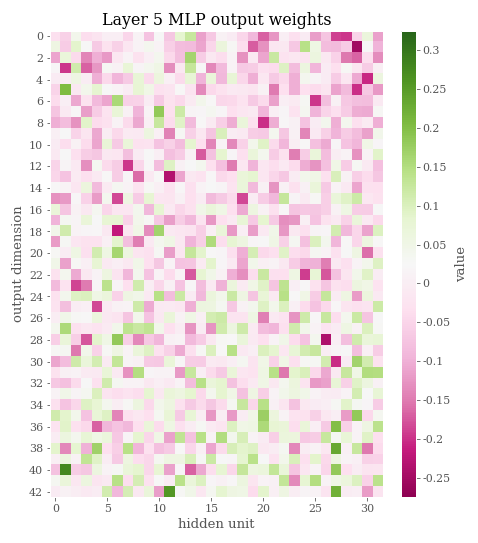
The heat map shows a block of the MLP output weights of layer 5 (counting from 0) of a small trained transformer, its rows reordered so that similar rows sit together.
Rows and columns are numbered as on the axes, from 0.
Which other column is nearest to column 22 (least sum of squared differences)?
12
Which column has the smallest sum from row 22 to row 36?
26
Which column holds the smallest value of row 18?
6
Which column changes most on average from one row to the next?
1
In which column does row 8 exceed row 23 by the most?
3
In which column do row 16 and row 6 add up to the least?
25
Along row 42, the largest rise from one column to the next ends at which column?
11
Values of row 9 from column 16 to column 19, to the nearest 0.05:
0.1 0 0 -0.05
